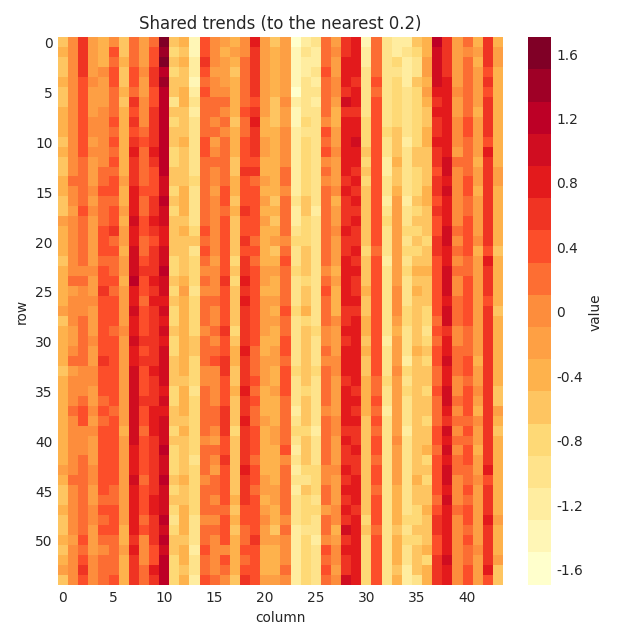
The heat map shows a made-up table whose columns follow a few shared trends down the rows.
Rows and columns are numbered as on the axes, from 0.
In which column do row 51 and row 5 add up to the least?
23
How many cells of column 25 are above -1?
6
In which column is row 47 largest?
10
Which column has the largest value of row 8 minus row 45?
19
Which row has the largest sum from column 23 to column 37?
33
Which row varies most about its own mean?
0
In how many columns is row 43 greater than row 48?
15
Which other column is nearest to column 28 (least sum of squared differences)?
29
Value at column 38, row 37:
0.8
